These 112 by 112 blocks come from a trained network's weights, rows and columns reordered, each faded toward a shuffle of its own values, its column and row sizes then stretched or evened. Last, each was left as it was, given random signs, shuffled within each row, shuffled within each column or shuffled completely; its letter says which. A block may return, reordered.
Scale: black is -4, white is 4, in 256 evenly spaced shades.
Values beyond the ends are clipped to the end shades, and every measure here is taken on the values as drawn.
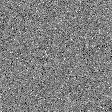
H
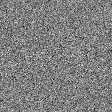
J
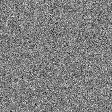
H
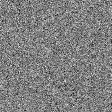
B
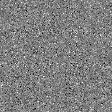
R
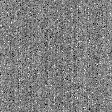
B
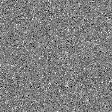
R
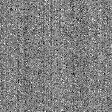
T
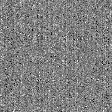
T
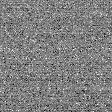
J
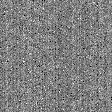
B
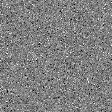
B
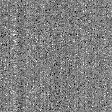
T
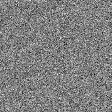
B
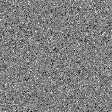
B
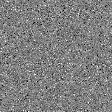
J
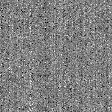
T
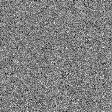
R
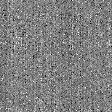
T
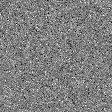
H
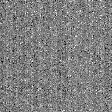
T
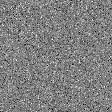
H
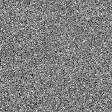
B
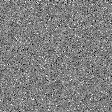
J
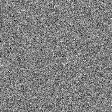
B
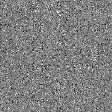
R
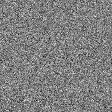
J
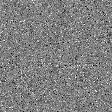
J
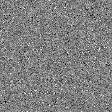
R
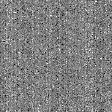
T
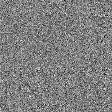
R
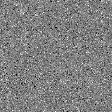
R
